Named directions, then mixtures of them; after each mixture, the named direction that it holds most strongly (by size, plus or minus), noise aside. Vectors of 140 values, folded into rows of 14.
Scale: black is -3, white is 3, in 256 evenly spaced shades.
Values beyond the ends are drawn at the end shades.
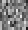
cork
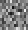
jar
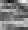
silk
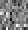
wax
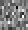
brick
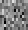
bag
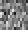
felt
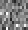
wax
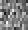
felt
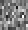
brick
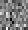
wax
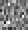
brick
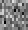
bag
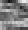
silk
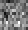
felt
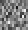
brick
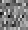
felt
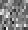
wax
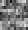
silk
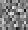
jar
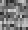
silk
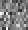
wax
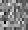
felt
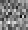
brick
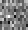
cork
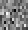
wax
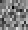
jar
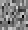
brick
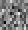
jar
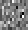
brick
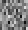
cork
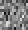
felt
